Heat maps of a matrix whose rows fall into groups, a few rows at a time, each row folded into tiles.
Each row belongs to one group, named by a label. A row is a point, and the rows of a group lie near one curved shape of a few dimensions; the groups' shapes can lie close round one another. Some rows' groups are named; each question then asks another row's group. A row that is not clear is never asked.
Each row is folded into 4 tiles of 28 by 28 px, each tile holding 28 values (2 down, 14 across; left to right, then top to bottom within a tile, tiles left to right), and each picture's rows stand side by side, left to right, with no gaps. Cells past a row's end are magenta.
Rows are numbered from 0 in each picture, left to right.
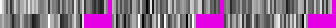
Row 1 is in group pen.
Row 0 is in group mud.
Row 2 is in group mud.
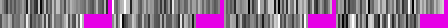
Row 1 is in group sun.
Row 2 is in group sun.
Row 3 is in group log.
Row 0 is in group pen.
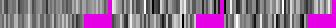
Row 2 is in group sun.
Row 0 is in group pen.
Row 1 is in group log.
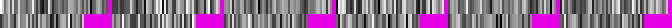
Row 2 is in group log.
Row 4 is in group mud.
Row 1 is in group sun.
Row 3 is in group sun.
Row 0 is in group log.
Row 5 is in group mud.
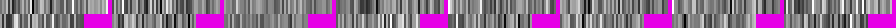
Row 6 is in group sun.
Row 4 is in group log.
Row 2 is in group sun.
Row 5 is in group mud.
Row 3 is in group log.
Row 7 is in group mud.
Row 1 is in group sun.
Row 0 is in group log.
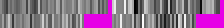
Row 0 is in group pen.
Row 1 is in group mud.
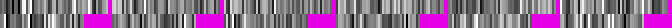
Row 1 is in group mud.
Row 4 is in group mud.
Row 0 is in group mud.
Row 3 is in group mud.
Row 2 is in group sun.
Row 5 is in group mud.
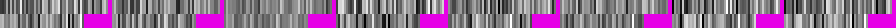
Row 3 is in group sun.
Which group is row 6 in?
sun
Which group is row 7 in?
sun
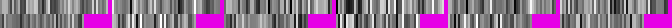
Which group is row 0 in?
sun
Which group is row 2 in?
mud
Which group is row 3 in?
sun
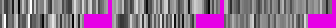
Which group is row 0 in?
mud
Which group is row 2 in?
pen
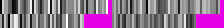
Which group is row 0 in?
sun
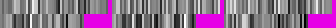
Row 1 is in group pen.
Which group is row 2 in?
sun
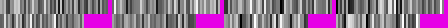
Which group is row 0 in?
mud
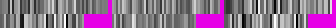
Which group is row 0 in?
mud
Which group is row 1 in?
sun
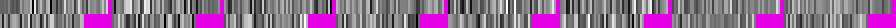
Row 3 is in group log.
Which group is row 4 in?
sun
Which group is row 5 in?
mud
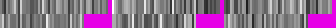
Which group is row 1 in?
mud
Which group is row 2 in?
sun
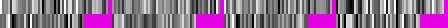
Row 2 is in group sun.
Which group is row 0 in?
sun
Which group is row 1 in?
mud
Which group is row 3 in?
sun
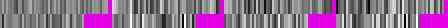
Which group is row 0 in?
sun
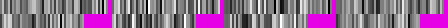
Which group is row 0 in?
mud
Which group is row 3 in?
log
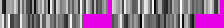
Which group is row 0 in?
sun
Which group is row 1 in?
sun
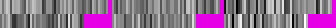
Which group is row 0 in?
sun
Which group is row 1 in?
sun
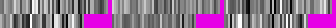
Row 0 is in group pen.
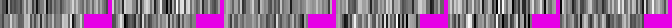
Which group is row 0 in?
pen
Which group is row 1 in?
sun
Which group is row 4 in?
sun
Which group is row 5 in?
mud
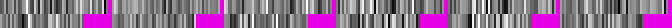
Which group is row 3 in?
pen
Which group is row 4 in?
pen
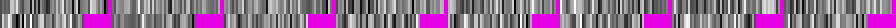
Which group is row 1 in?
pen
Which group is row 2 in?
mud
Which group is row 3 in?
log
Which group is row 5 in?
mud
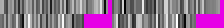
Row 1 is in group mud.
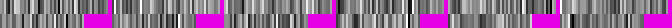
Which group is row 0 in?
mud
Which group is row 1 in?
mud
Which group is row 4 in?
mud
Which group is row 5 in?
sun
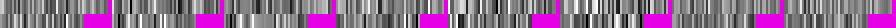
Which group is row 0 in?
mud
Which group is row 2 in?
mud
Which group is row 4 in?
sun
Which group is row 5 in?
pen
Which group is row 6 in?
pen
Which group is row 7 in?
pen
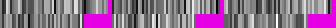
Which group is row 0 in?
sun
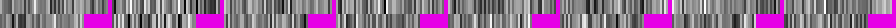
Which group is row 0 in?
sun
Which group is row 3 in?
sun
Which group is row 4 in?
pen
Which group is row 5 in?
log
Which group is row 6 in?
mud
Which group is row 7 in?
log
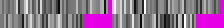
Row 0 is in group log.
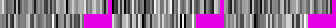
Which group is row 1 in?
sun
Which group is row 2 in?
pen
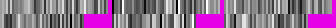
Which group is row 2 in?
sun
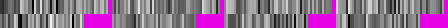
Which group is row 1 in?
pen
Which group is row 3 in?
sun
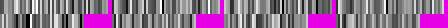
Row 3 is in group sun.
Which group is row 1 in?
sun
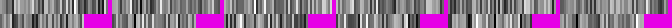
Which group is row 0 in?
mud
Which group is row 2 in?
log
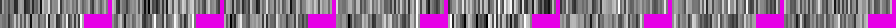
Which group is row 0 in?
log
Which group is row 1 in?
pen
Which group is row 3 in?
sun
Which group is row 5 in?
sun
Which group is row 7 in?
sun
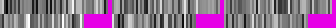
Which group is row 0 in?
pen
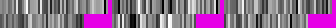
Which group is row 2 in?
mud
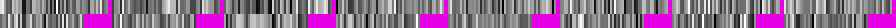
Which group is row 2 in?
mud
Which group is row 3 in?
sun
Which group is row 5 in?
sun
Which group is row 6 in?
pen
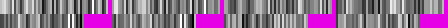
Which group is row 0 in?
sun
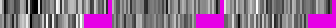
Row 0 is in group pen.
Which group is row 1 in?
pen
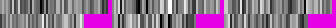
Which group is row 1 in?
log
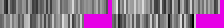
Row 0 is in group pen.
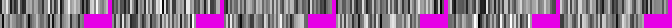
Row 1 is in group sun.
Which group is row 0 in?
sun
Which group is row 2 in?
pen
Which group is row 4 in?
pen
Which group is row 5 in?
log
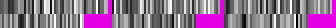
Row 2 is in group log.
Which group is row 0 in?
sun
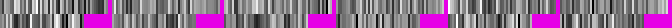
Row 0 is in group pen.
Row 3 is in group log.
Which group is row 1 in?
mud
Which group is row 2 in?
mud
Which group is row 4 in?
log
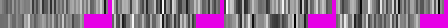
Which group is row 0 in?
pen
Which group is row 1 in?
sun
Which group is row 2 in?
mud
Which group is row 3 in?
mud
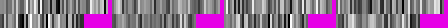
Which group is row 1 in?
sun
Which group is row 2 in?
mud
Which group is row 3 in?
mud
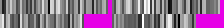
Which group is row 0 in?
sun
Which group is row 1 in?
pen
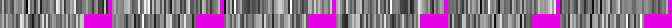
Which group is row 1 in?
pen
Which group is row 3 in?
sun
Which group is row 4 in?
log
